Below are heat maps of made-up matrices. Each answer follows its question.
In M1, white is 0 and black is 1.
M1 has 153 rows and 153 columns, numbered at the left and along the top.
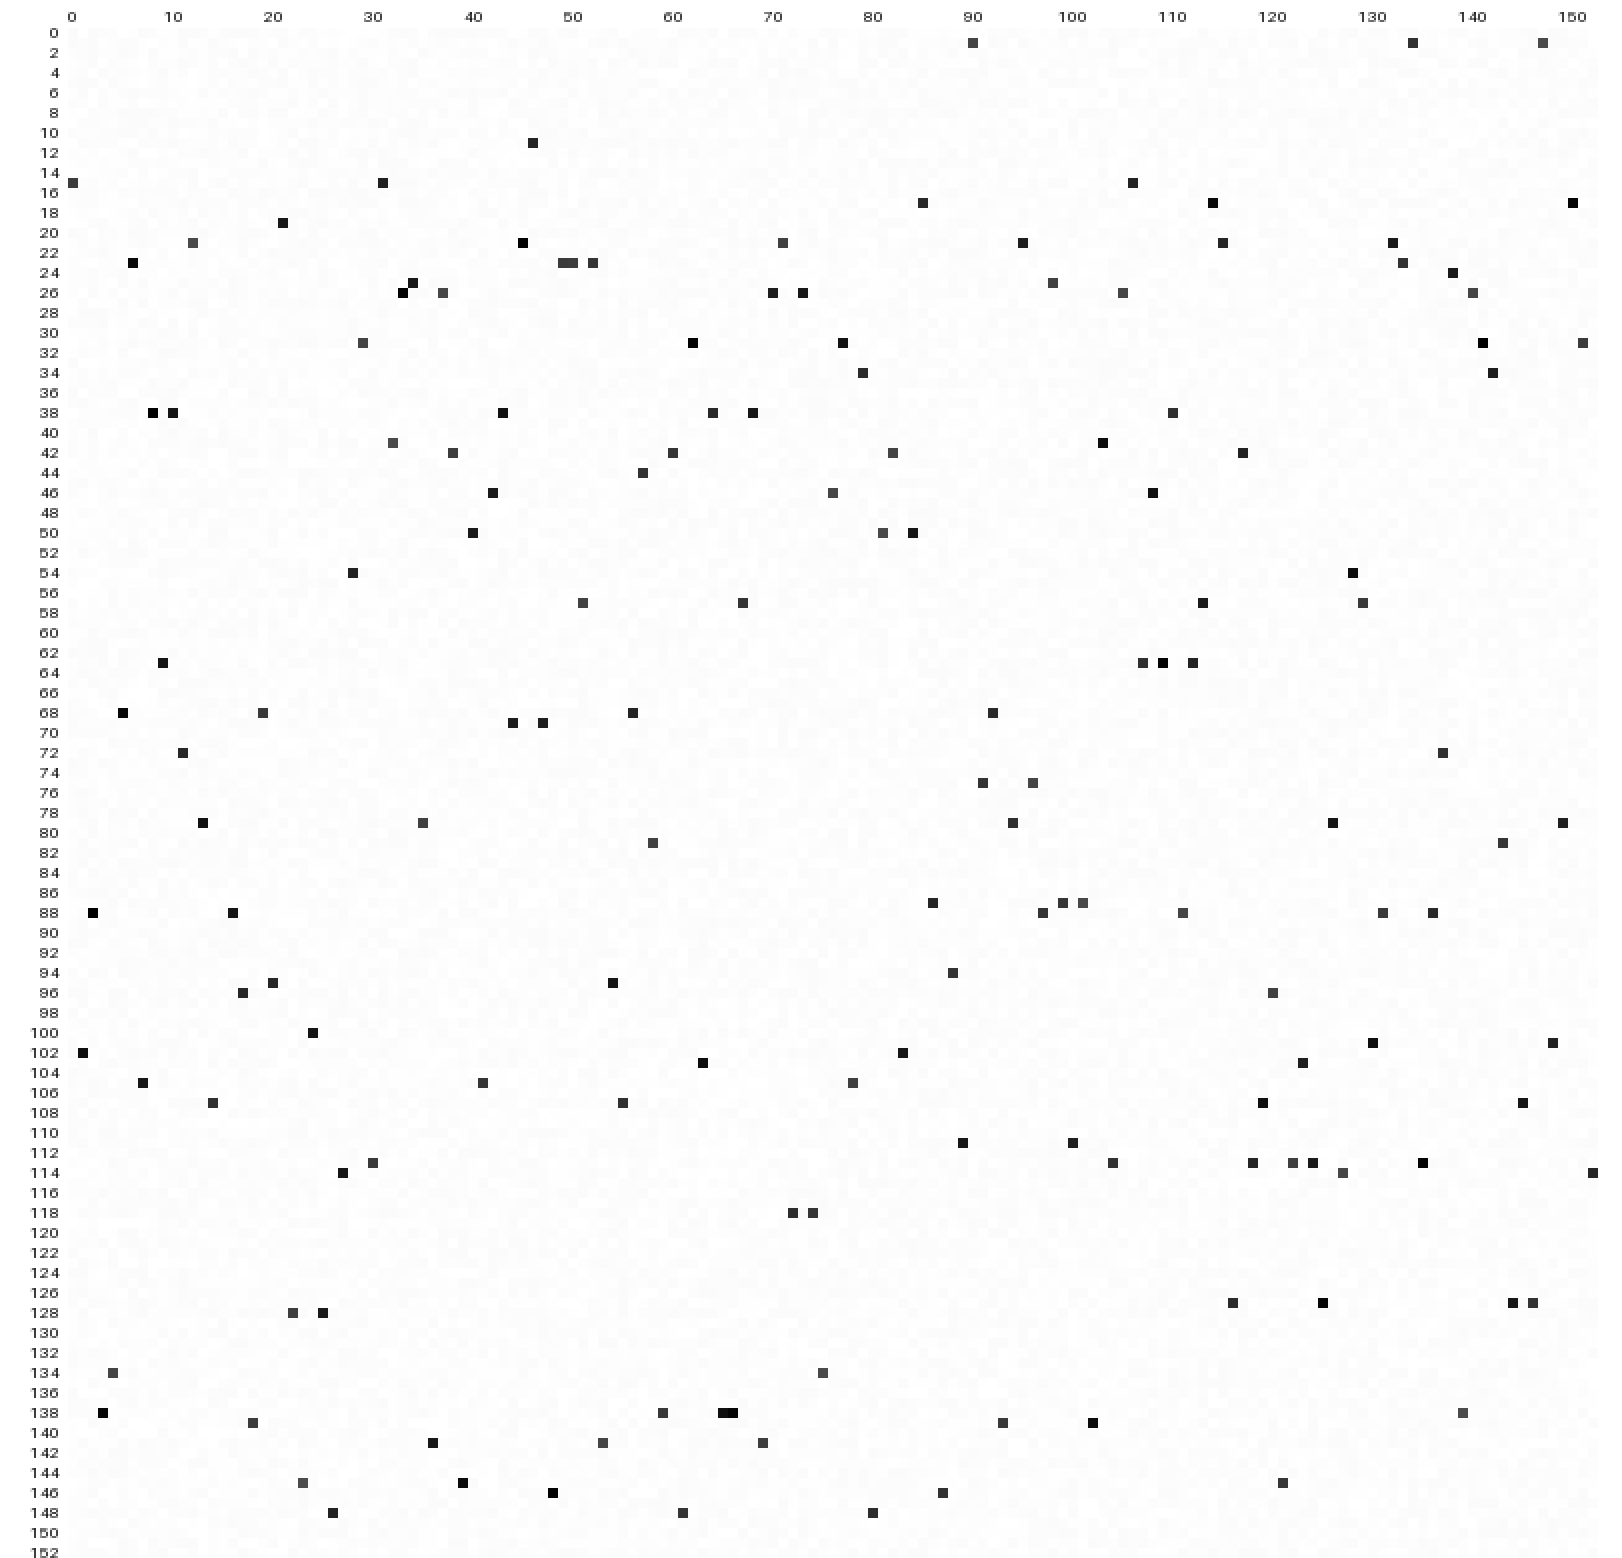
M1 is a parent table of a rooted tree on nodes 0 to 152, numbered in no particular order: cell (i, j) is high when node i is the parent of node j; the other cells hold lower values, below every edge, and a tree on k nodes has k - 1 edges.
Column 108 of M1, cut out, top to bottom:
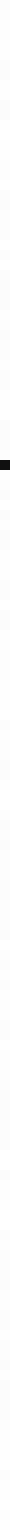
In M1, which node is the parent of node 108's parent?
11
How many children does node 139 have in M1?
3
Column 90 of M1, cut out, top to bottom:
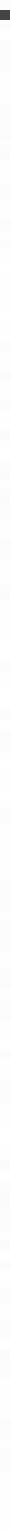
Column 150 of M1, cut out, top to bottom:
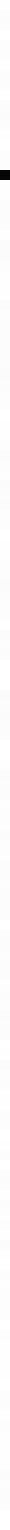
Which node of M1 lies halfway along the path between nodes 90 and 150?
75
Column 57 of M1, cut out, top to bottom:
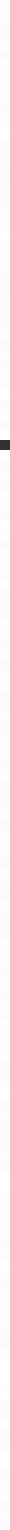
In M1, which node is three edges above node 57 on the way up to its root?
141
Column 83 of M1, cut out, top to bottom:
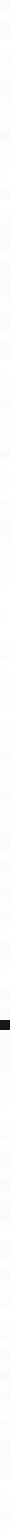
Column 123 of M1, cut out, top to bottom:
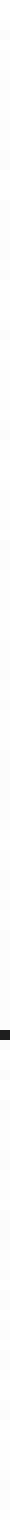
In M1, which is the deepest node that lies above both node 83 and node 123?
102
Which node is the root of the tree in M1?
15
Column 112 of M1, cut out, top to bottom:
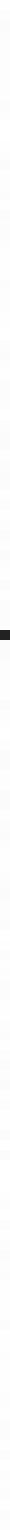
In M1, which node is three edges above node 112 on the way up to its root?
41
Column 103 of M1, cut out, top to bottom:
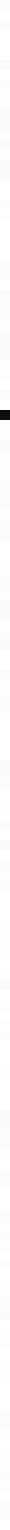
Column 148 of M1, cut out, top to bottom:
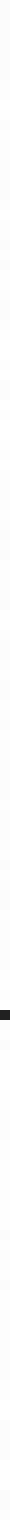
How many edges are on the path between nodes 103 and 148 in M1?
4
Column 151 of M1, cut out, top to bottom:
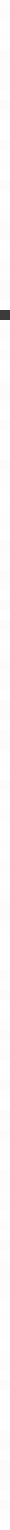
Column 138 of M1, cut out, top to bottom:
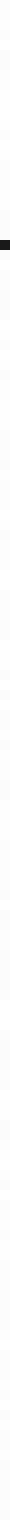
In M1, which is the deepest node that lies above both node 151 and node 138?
31
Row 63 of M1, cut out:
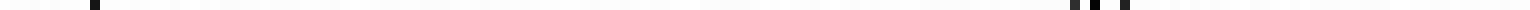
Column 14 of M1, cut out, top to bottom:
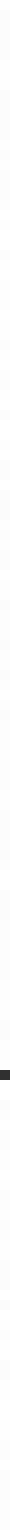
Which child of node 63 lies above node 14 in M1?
107
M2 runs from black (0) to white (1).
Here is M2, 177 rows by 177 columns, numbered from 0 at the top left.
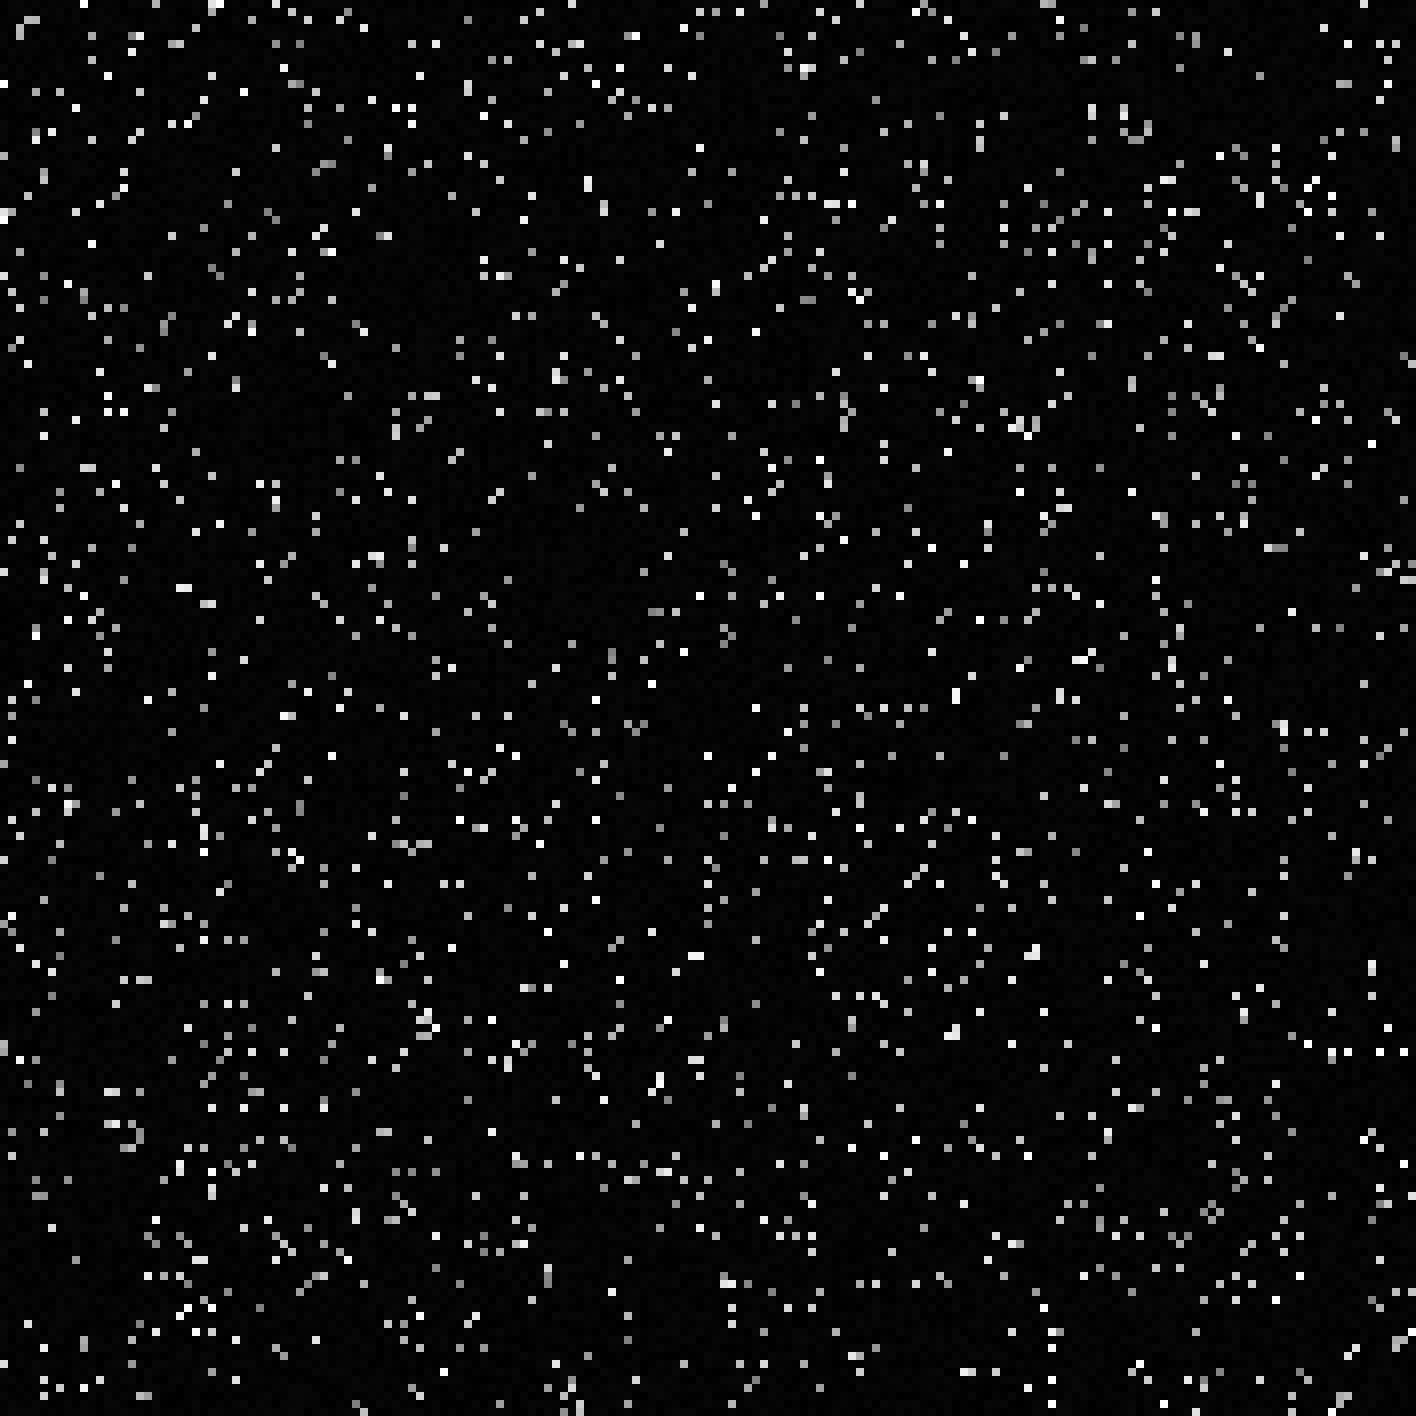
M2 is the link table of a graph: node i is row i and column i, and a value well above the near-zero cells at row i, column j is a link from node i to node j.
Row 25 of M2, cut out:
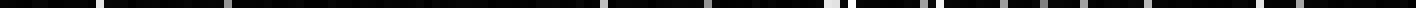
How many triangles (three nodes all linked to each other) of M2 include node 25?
4
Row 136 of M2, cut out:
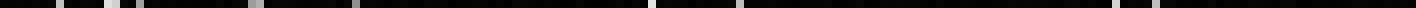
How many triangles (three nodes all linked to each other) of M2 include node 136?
2
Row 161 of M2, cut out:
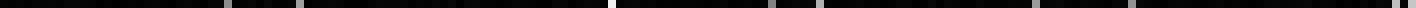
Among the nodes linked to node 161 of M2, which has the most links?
node 102
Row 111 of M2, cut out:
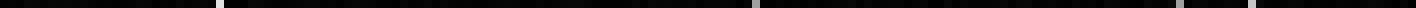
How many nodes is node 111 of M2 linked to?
4
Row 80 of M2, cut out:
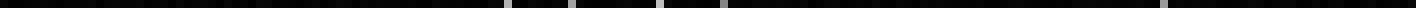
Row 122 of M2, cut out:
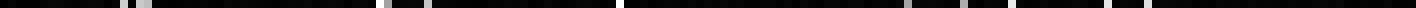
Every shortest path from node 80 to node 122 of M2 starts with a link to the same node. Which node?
node 63
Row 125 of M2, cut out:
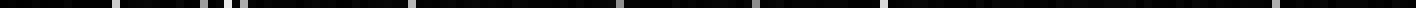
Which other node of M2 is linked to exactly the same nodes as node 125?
node 117
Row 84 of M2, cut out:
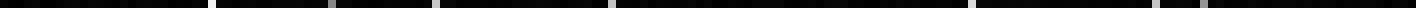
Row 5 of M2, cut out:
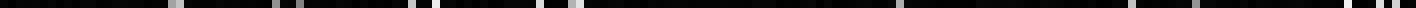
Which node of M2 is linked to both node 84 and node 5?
node 54
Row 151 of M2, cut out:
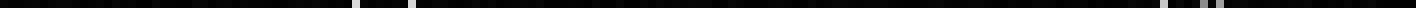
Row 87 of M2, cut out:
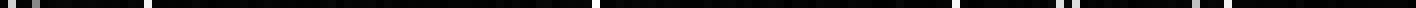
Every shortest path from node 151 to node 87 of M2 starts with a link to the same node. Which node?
node 152
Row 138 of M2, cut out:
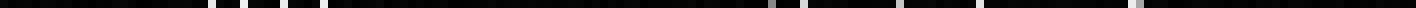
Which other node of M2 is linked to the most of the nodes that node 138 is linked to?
node 17
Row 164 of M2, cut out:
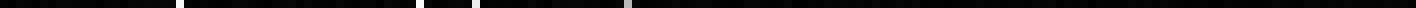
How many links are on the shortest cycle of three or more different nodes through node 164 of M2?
5
